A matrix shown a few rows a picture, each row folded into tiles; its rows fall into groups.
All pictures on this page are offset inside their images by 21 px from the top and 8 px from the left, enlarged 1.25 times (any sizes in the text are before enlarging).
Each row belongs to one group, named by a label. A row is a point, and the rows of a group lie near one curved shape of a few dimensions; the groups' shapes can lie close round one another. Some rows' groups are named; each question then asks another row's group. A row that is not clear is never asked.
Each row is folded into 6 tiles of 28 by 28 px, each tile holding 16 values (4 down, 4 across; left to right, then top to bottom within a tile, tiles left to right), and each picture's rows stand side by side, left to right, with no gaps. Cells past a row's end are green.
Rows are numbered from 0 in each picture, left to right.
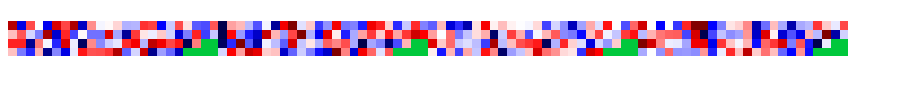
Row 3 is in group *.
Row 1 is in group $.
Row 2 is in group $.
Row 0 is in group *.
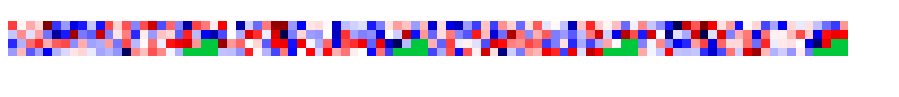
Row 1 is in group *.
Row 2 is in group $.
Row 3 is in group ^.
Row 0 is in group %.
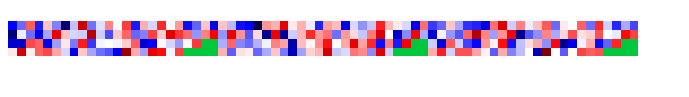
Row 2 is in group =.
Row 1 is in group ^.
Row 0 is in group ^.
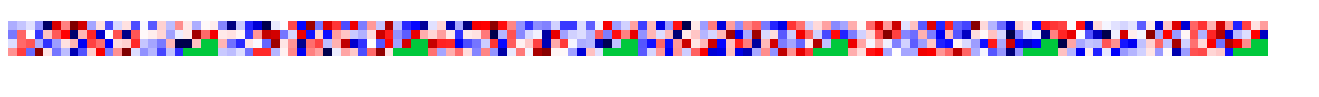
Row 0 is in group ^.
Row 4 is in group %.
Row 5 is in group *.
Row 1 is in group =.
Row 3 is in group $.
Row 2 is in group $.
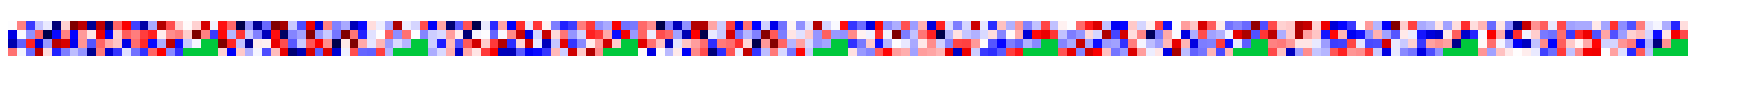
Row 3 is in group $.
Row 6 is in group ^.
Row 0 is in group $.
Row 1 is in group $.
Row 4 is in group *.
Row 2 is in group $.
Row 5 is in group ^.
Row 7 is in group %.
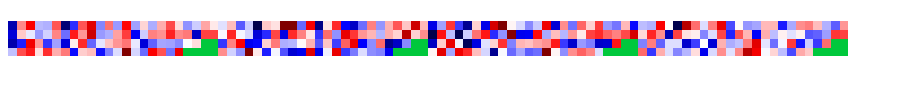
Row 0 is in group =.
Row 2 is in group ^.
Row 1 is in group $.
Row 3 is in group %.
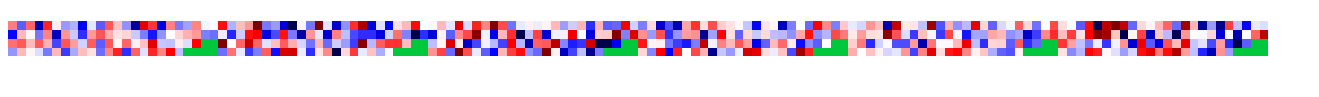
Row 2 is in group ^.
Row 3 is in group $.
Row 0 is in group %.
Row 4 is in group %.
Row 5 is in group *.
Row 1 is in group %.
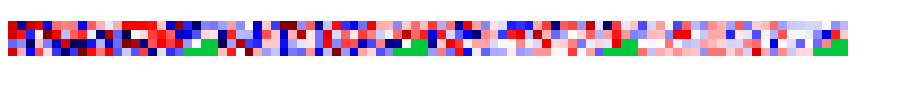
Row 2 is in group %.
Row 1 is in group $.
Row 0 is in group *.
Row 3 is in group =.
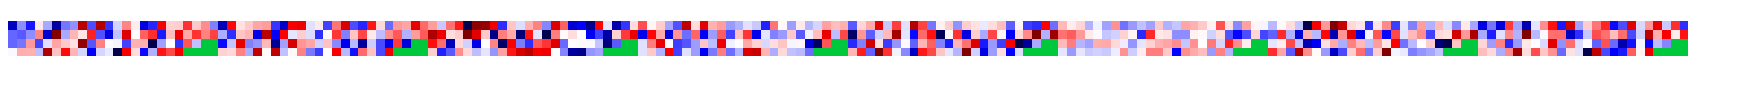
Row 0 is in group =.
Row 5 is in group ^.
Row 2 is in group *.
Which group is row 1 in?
=
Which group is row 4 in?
^
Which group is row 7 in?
=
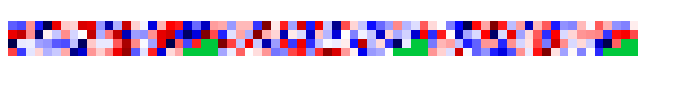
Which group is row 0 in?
%
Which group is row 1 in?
%
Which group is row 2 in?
^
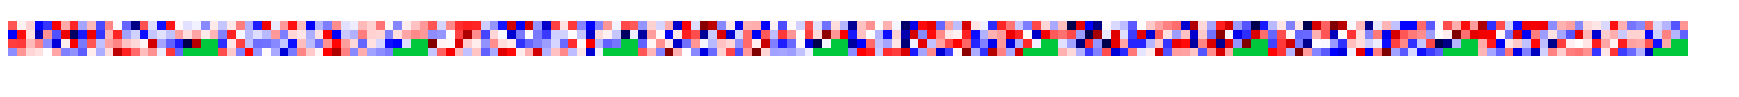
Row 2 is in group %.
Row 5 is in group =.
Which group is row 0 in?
%
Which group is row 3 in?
^
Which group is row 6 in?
$
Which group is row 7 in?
*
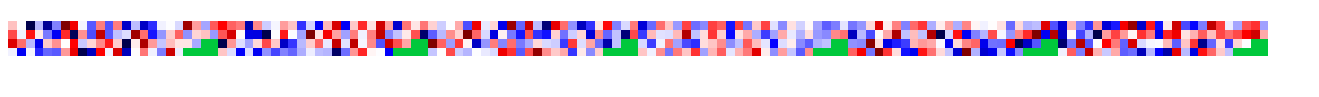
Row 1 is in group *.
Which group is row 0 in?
$
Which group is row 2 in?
%
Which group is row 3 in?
=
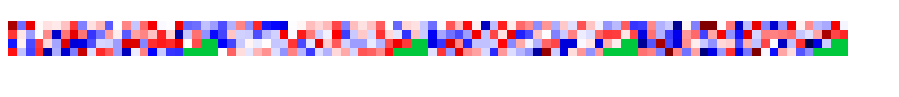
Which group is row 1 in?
^
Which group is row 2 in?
^
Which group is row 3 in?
$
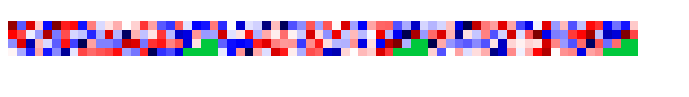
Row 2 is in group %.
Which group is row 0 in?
*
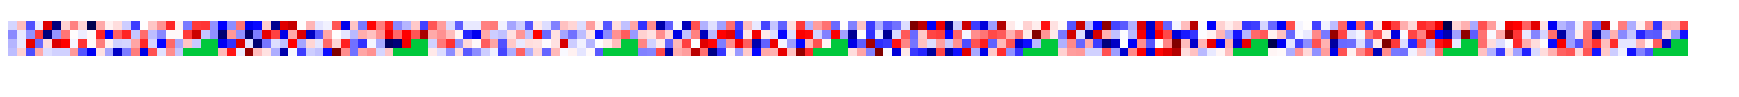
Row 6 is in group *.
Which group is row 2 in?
*
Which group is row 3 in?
$
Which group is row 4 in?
$
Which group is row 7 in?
^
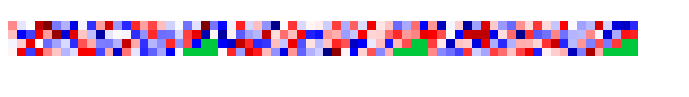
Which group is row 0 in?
^
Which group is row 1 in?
^
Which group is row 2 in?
=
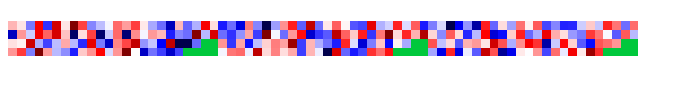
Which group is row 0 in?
^
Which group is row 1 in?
=
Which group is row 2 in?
$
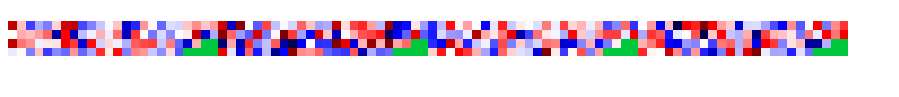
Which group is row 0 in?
*
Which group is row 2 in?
^
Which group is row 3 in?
$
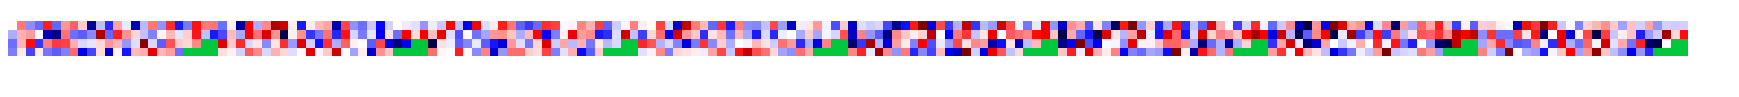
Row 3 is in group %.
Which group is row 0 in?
*
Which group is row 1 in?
*
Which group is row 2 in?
%
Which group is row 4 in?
$
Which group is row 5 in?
$
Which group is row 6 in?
^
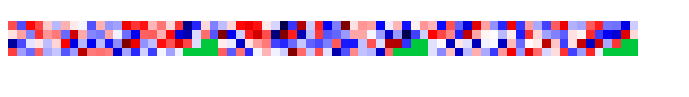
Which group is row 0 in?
*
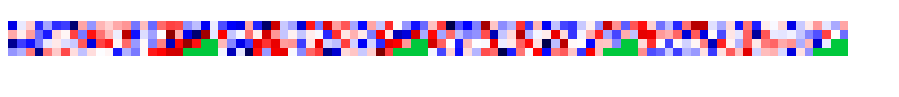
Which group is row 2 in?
$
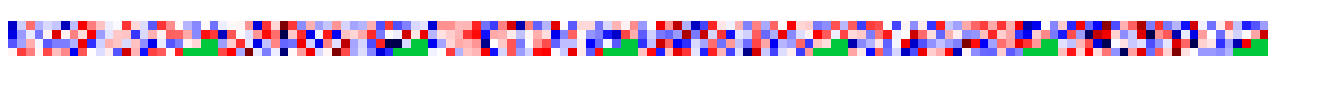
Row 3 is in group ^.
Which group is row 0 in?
=
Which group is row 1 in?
^
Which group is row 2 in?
=
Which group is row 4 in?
*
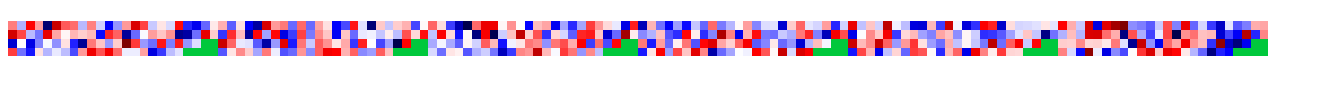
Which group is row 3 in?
$
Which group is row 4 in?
%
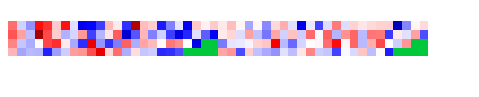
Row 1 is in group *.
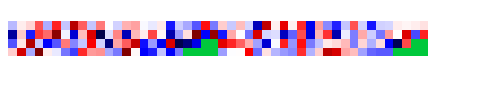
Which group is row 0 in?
^
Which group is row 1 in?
%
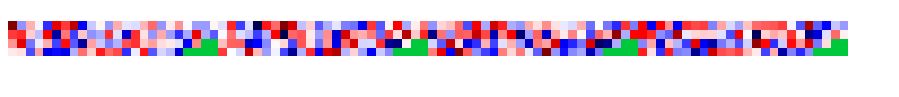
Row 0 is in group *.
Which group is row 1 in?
$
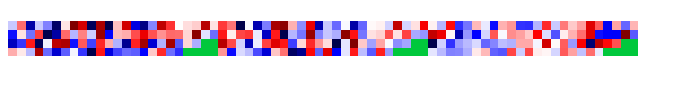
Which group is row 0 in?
$
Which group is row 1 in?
$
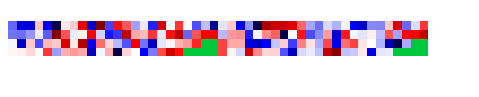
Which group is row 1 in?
$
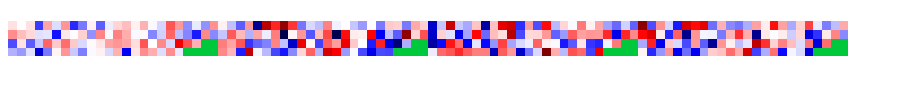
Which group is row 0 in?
^
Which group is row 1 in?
^
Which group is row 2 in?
=
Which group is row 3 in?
*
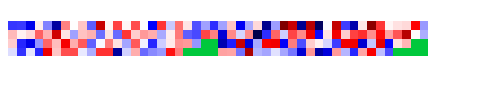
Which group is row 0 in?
=
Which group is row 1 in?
$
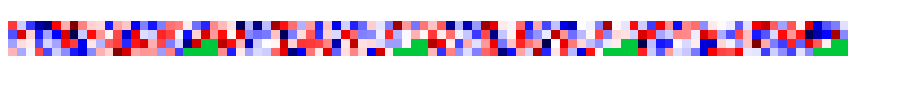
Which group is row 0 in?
^
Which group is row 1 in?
$
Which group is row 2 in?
$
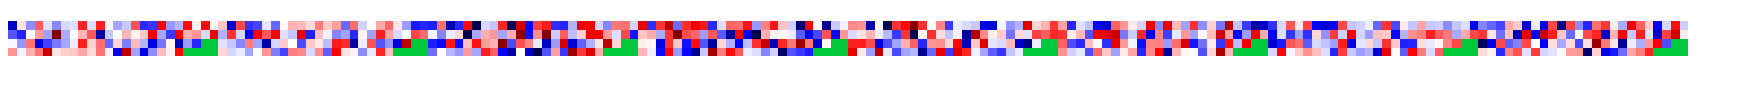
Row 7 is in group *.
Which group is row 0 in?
=
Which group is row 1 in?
=
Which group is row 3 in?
*
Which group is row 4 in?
$
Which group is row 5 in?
=
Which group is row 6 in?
^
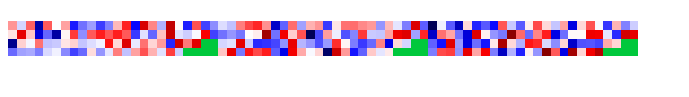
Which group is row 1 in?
^
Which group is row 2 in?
$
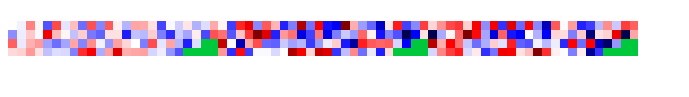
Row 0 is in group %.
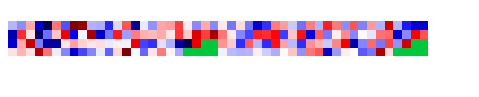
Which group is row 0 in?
^
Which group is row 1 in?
=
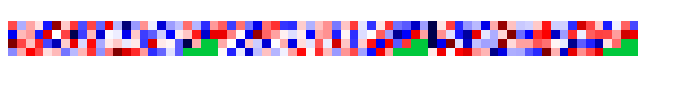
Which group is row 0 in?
%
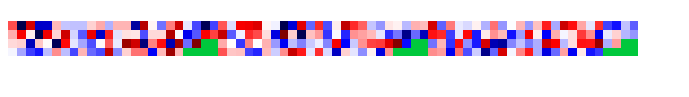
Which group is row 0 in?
=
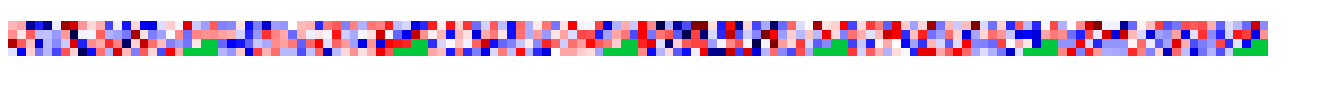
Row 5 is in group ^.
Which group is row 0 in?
$
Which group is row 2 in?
*
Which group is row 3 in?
$
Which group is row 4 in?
%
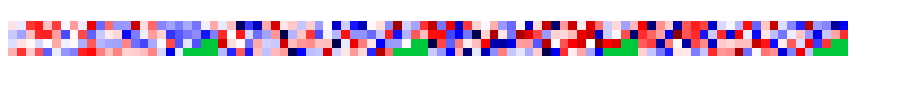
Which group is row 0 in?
%
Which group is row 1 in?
$
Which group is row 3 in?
=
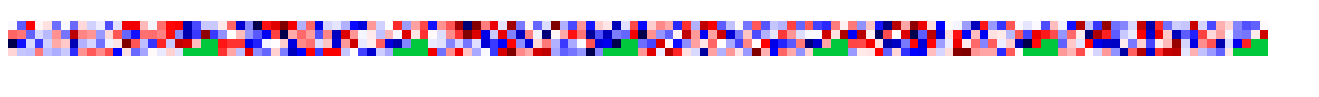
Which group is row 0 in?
*
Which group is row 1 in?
$
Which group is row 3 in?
^
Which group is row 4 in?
%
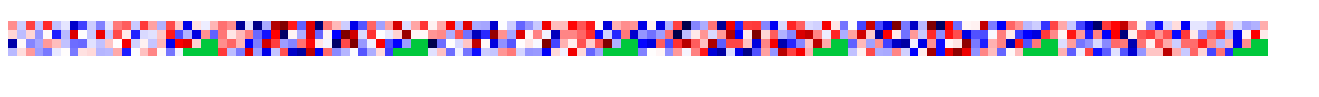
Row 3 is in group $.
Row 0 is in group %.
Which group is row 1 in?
$
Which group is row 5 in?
^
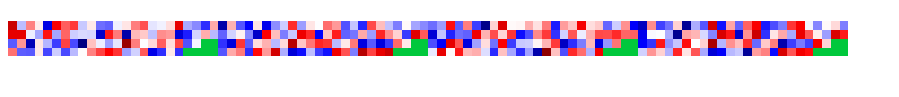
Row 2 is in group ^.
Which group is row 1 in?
$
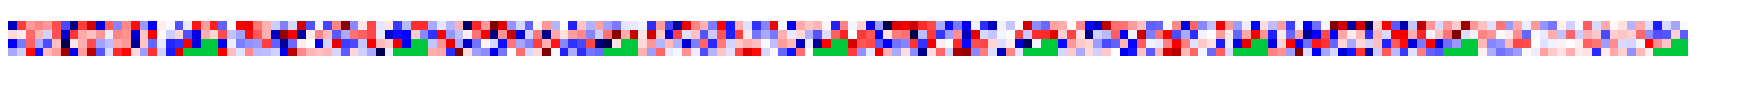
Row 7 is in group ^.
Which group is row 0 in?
=
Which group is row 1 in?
%
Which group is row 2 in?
^
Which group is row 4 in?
$
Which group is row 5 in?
%
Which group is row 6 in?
$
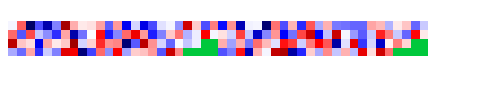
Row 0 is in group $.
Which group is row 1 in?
$
